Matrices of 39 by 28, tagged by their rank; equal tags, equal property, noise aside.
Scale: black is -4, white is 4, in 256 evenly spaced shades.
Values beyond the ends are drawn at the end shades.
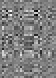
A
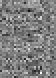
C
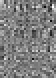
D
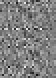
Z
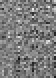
Z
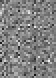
C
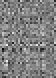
D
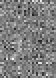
C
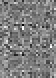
D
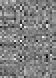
A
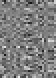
D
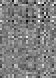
A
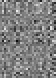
A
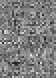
Z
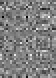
A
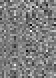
Z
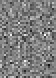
C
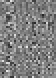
C
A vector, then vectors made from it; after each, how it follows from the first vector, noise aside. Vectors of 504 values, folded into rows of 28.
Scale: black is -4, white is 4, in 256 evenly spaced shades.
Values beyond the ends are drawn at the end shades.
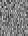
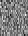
copied.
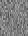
shrunk.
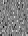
wrapped around, partly zeroed.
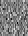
wrapped around, negated.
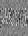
reversed, partly zeroed.
